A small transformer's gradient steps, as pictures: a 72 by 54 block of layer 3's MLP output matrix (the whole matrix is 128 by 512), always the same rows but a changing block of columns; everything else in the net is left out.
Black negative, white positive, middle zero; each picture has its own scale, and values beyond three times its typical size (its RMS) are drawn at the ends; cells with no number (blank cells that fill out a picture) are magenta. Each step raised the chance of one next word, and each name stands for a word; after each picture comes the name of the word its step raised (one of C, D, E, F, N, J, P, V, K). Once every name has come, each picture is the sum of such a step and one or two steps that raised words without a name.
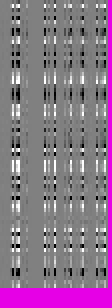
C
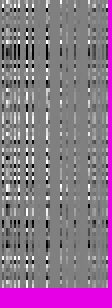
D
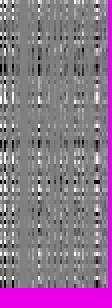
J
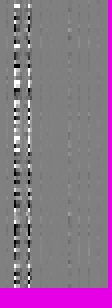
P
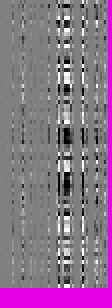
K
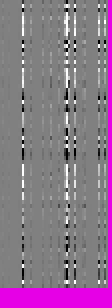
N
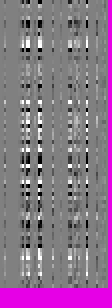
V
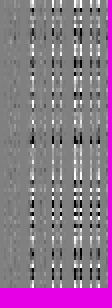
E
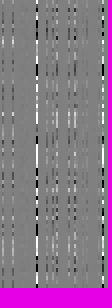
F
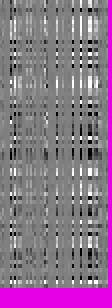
N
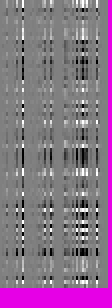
E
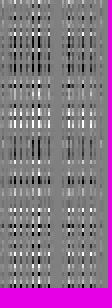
J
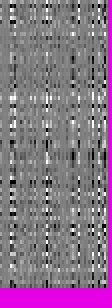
J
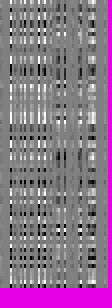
F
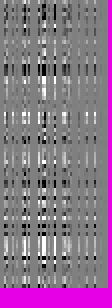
F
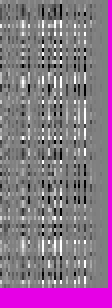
N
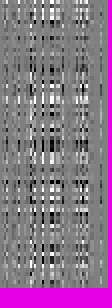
J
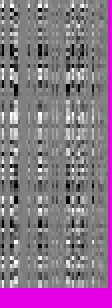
D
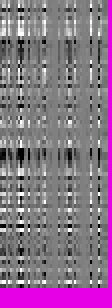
N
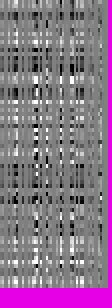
V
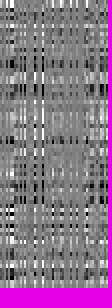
E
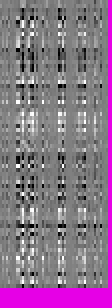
V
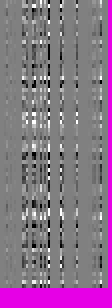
D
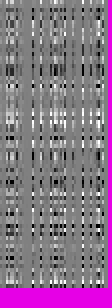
F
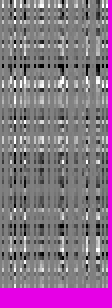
P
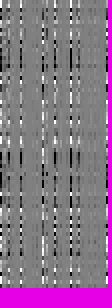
P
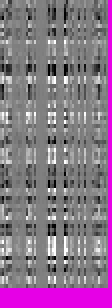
F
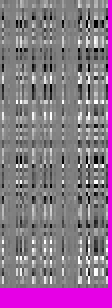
V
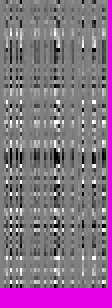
V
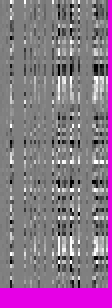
J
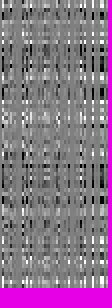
D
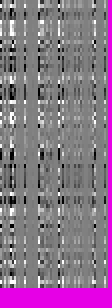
N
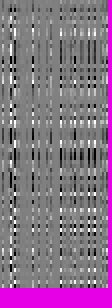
K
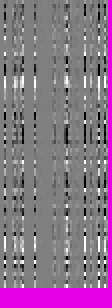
K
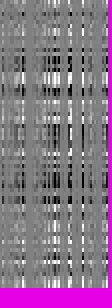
K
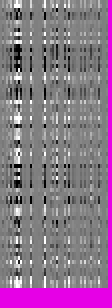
D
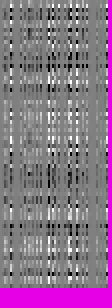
P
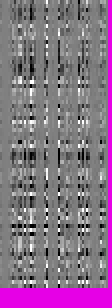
E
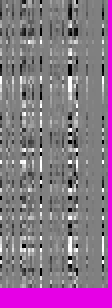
C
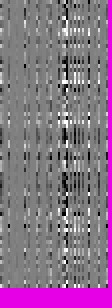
K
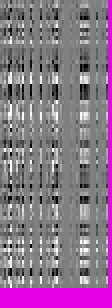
C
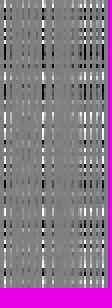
D
